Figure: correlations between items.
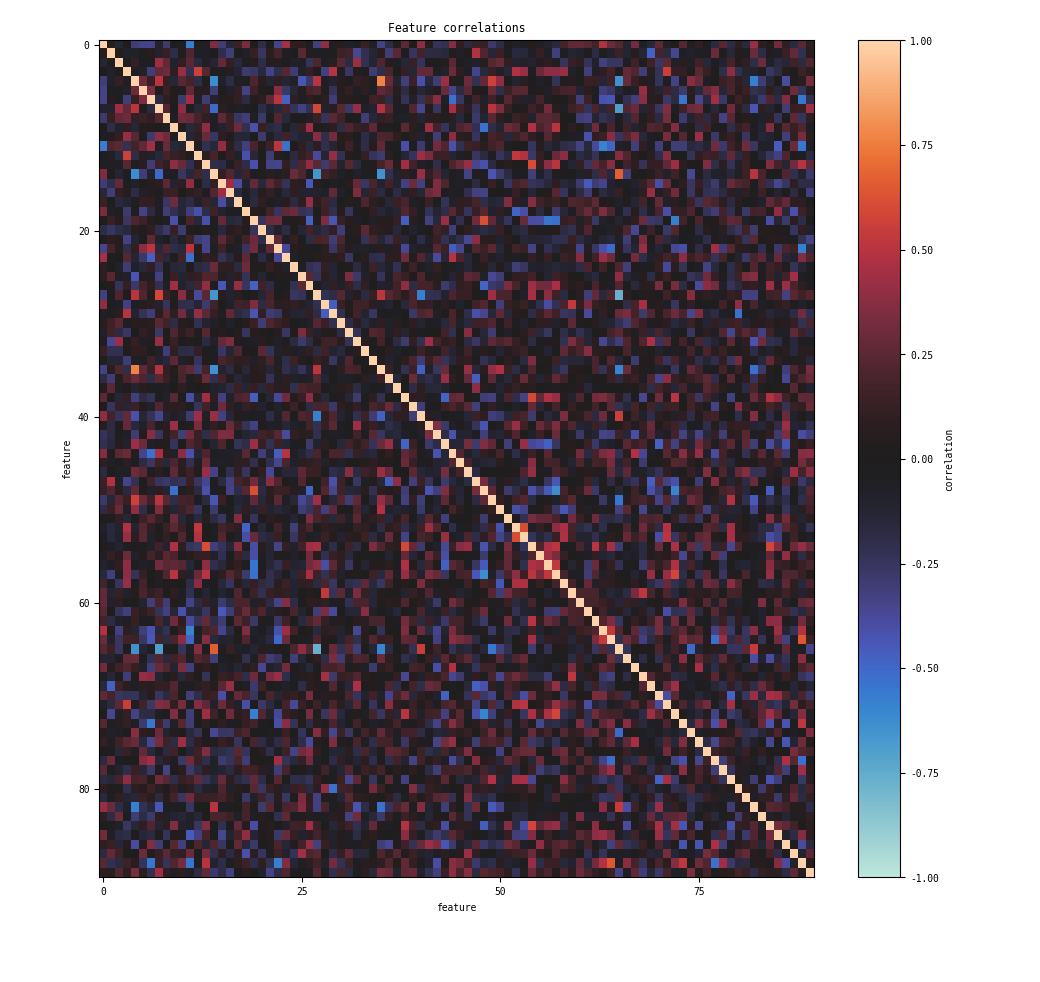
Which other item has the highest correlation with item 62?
54
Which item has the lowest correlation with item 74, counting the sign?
65
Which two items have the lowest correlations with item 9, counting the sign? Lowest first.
48, 19
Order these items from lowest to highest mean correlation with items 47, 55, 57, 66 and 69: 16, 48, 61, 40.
48, 61, 40, 16
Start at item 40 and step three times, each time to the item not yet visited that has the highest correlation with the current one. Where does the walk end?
82
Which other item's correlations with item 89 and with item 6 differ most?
44
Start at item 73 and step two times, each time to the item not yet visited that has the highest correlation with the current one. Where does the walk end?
64
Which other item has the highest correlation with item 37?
47
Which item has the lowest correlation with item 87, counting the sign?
18
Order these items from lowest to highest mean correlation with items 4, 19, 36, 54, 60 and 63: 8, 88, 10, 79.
8, 79, 10, 88
